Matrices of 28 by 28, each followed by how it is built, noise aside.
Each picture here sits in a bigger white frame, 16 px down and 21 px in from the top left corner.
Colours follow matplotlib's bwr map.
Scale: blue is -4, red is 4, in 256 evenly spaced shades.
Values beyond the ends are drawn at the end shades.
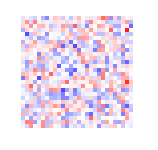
blocks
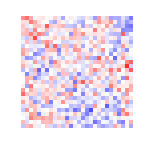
smooth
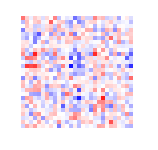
low rank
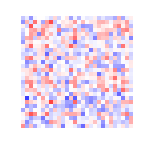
blocks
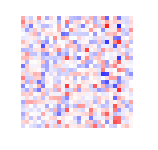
uneven columns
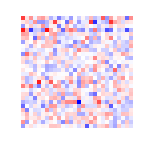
uneven rows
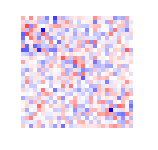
block diagonal
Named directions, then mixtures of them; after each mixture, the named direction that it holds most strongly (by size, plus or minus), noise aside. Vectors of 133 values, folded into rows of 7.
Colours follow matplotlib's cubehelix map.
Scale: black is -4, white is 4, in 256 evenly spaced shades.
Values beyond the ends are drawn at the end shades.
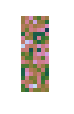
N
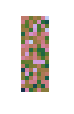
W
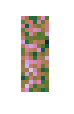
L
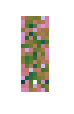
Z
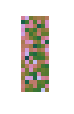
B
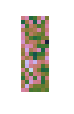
L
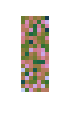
W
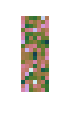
Z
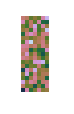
W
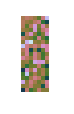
W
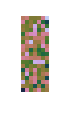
W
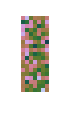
B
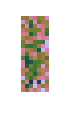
L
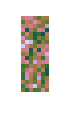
N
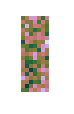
L
